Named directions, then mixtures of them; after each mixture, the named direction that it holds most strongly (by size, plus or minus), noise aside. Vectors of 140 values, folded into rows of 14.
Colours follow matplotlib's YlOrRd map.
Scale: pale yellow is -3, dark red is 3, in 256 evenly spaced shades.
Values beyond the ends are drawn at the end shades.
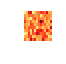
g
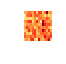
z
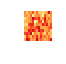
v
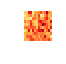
g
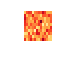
g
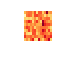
z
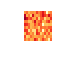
z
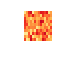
g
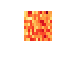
g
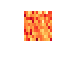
z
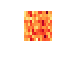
z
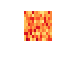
v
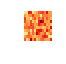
g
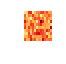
g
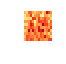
v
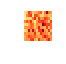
z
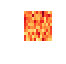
v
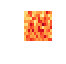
v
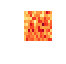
v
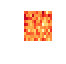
z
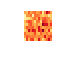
z
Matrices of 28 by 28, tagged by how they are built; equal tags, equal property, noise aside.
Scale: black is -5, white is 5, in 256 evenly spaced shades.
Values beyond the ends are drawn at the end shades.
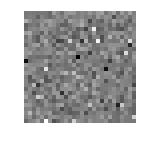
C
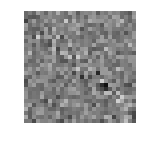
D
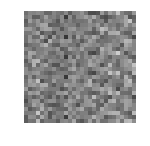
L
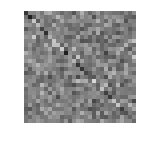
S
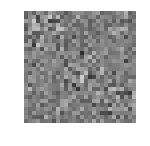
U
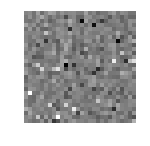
C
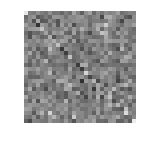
S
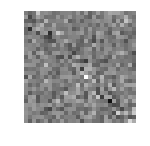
D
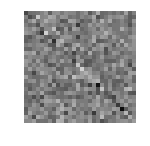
S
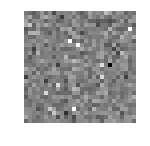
C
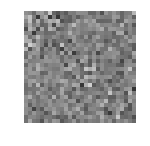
U
